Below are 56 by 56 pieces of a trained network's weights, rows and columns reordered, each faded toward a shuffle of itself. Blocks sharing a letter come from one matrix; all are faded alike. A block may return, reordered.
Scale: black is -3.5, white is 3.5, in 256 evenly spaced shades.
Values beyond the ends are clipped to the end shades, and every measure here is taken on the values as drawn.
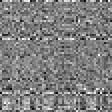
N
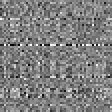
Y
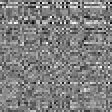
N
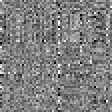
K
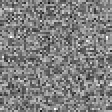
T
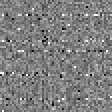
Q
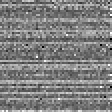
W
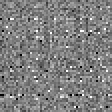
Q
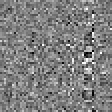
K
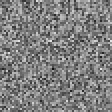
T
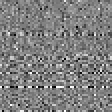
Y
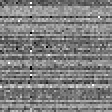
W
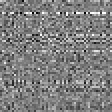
Y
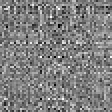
K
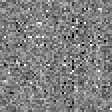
Q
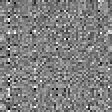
K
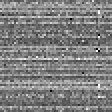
W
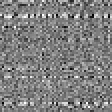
N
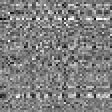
Y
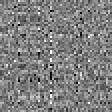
K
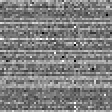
W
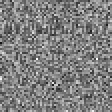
T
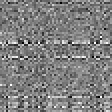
N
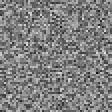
T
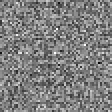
T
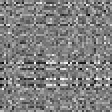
N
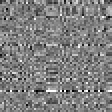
Y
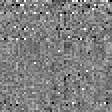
Q
